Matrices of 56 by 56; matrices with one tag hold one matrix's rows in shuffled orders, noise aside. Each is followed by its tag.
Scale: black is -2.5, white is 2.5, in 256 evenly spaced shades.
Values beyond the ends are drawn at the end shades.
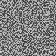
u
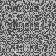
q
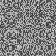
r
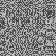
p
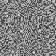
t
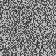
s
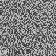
s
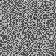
u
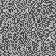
t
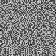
t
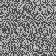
s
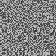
u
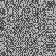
p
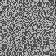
u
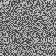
s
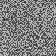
s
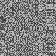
p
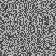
t
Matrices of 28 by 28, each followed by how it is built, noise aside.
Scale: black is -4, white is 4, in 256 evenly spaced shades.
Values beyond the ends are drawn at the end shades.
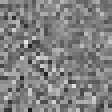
lower triangular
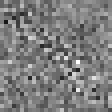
banded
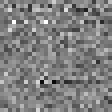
uneven rows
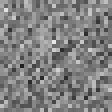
Hankel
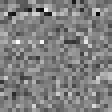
uneven rows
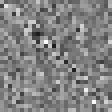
banded
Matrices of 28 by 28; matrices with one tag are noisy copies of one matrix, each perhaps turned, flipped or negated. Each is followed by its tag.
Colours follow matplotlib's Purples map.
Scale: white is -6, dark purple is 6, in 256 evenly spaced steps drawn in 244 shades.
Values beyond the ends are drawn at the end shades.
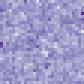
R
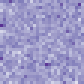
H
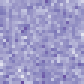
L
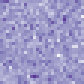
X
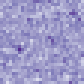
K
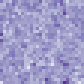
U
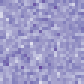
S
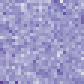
L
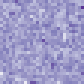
H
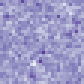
K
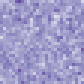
U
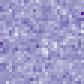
R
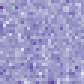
H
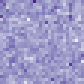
L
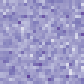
S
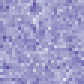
K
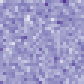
U
